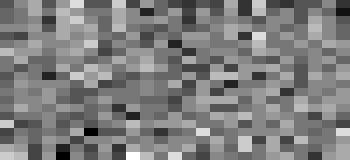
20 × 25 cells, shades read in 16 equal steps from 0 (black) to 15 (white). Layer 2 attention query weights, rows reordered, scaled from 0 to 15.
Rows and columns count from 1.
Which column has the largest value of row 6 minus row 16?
7
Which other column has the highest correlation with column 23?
5
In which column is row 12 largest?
20
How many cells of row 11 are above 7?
12
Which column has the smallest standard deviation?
24
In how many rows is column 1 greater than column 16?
9
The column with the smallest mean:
14
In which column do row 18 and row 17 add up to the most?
25
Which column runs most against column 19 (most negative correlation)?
18
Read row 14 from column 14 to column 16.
8 9 5
